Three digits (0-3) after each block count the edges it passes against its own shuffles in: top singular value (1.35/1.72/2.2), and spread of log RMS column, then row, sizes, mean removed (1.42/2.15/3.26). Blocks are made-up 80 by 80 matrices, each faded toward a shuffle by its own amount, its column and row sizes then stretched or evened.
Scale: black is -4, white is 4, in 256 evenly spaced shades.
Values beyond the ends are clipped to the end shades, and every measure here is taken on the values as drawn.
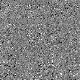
0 1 1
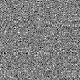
3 0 1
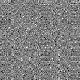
3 0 0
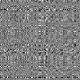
3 2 3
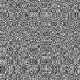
3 1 0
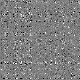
1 2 2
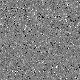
0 0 1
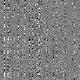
3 3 0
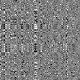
3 2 1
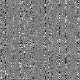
2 3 0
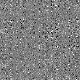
0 2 1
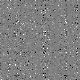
1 2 1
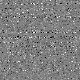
0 0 2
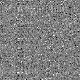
2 1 0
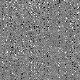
0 2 1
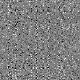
2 2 1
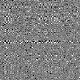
3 1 2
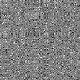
3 1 0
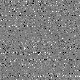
1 0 2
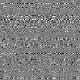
3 0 3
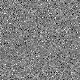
1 0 1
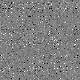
0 1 2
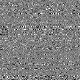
2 0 3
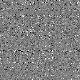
0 1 2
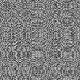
3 1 1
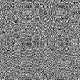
3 0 1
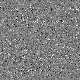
0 0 1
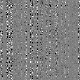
2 3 1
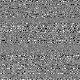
0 0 3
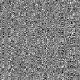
3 2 0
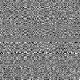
3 0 3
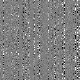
1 3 0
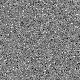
1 0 0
